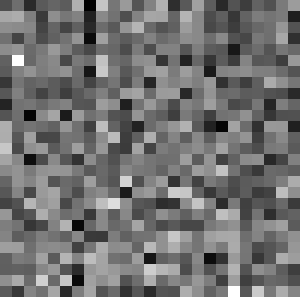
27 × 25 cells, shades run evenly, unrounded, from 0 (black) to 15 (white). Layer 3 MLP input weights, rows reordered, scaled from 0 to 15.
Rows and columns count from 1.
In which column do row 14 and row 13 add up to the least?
11
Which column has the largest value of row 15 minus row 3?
8
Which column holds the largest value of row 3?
12
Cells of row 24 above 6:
16
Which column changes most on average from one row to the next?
19
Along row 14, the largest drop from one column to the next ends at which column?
2
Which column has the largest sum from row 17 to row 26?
4
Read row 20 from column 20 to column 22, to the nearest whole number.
10 4 7
